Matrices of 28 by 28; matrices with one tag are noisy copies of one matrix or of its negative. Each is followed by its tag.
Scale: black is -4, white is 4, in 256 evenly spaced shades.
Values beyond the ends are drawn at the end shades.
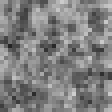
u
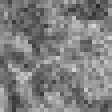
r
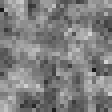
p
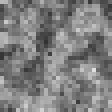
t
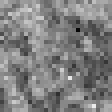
r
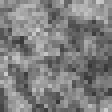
r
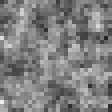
u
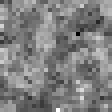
t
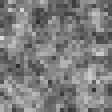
u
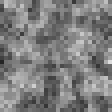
p
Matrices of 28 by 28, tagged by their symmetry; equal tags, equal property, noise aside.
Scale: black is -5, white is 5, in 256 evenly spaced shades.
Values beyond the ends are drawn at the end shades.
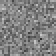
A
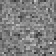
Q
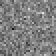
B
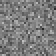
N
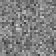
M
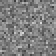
N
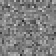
Q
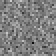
N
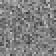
N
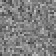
M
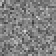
B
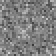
B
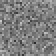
A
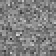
Q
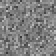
A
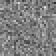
M
